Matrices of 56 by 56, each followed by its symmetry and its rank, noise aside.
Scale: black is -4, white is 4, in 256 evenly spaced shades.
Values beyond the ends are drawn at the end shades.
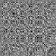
symmetric, rank seven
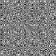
antisymmetric, rank six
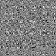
no symmetry, rank six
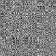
no symmetry, rank seven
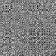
symmetric, rank seven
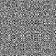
antisymmetric, rank six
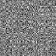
no symmetry, rank seven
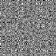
antisymmetric, rank six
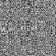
antisymmetric, rank six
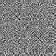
symmetric, rank seven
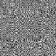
no symmetry, rank six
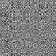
no symmetry, rank six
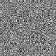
no symmetry, rank seven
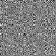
no symmetry, rank seven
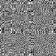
antisymmetric, rank six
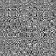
antisymmetric, rank six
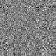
no symmetry, rank six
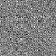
antisymmetric, rank six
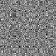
no symmetry, rank six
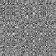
symmetric, rank seven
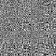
antisymmetric, rank six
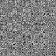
symmetric, rank seven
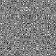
no symmetry, rank six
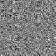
no symmetry, rank eight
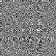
no symmetry, rank eight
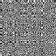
antisymmetric, rank six
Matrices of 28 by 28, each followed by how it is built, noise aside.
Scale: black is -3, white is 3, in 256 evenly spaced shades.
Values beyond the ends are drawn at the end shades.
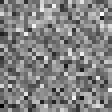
Toeplitz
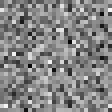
repeating rows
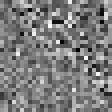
upper triangular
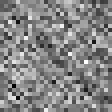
Toeplitz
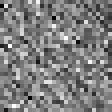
Toeplitz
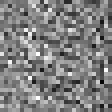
repeating rows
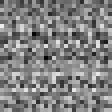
repeating columns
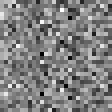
repeating rows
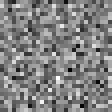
repeating columns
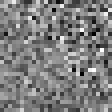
upper triangular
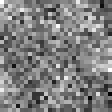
smooth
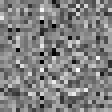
uneven columns
